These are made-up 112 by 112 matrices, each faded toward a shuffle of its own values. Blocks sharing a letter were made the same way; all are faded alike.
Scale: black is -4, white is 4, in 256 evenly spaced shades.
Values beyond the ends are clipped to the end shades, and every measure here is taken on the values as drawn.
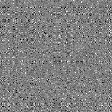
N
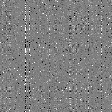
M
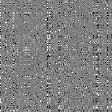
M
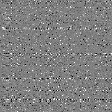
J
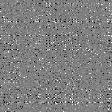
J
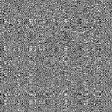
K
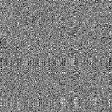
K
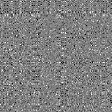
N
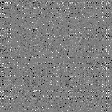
J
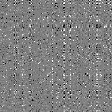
M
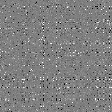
J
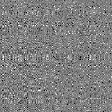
N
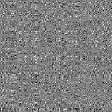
N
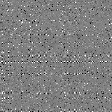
J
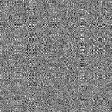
K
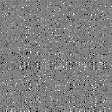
J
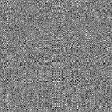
K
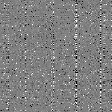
M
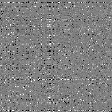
J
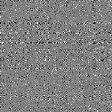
J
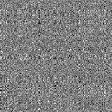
K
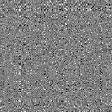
N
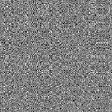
K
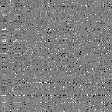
J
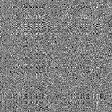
K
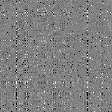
M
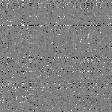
J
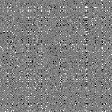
M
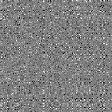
N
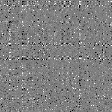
J
